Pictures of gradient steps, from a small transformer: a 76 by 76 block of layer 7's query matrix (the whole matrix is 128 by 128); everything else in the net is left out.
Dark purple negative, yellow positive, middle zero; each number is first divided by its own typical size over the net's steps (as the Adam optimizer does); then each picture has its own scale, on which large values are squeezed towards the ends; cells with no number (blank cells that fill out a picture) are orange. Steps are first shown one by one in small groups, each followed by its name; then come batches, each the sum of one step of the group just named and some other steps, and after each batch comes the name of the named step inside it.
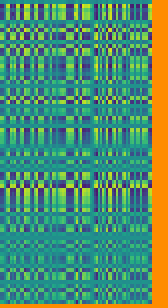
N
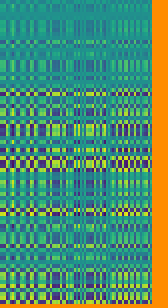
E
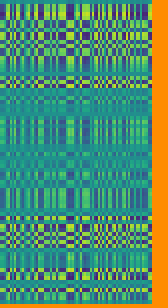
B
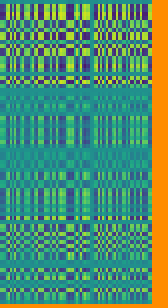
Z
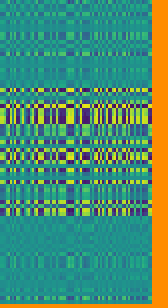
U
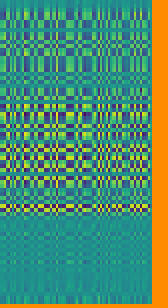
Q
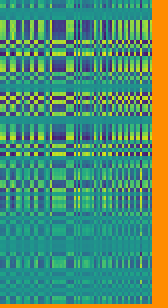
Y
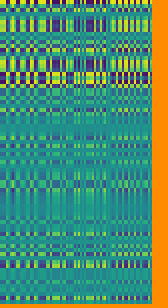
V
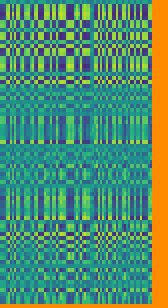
Z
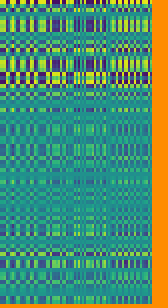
V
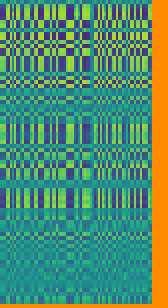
Z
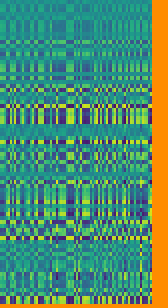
U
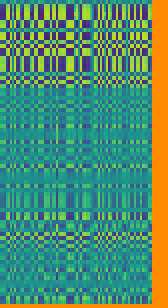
Z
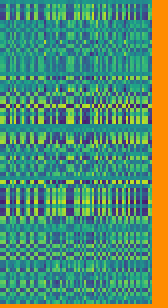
U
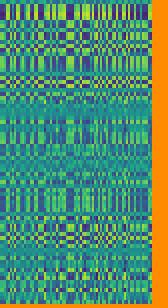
B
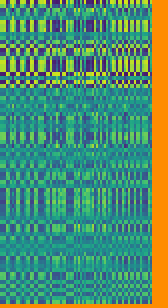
V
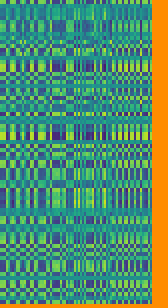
Y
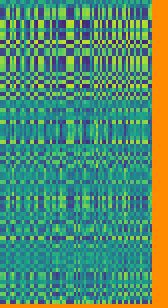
E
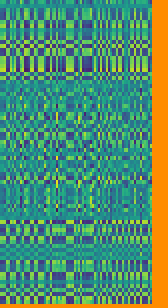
Q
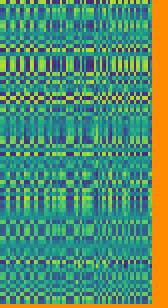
V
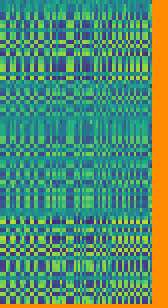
Y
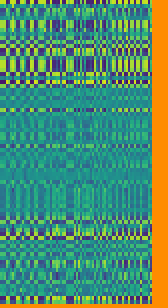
V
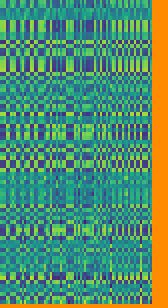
Q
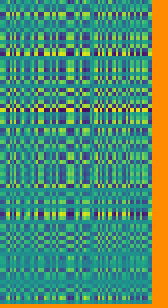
U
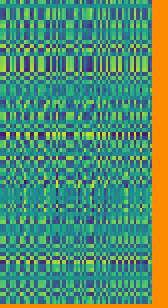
Q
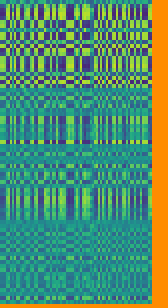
Z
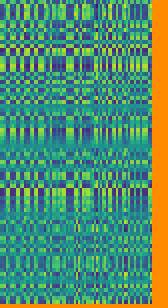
N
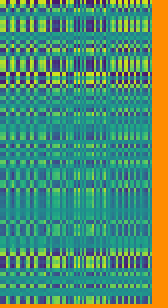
V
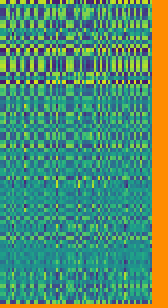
Q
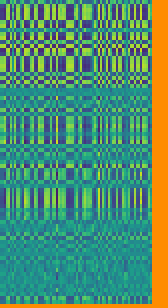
Z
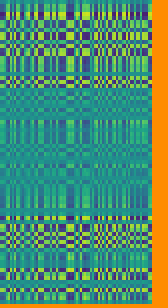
B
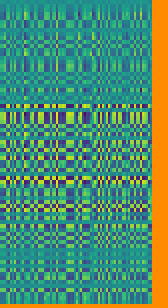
Q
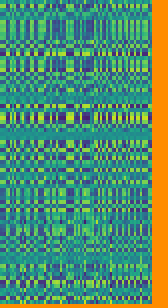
U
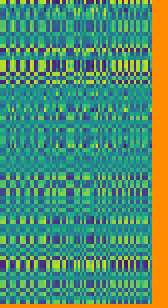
V
